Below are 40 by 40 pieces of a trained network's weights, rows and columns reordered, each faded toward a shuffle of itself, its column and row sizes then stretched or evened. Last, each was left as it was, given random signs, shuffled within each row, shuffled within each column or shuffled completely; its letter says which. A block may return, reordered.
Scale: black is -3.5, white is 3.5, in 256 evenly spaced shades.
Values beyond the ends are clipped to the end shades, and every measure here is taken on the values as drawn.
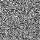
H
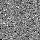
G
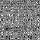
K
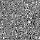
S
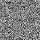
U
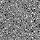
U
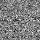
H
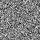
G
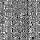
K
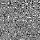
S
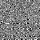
H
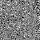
U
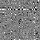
K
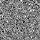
H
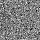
G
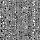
U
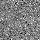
G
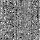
U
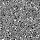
G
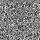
H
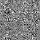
S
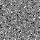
G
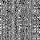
K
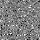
H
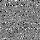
H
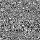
H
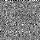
S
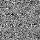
H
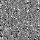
U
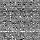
K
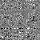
S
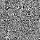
S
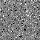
G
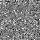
H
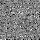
H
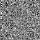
S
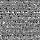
H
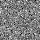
G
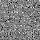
H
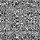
K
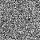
G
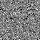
H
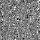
U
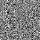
U
